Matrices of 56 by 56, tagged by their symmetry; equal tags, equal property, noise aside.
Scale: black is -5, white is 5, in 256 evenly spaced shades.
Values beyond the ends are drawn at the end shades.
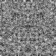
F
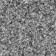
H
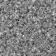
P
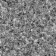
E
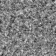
E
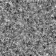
H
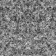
F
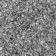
P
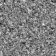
E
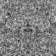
F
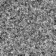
P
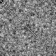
P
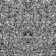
F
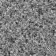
P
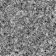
P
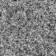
P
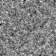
P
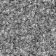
H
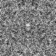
F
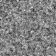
P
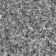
H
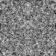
F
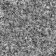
P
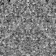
F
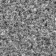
H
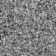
E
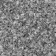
P
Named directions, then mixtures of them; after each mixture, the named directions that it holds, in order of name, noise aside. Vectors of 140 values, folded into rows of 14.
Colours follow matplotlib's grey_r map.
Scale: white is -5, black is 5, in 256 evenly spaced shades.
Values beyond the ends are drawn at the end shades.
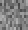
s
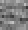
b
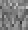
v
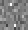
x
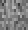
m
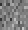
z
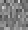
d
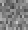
m, s.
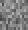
m, s.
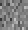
z.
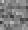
b.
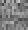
b, d, m.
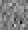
v, x, z.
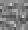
b, x.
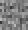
b, s, x.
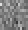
s, z.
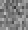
m, v.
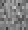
m, v.
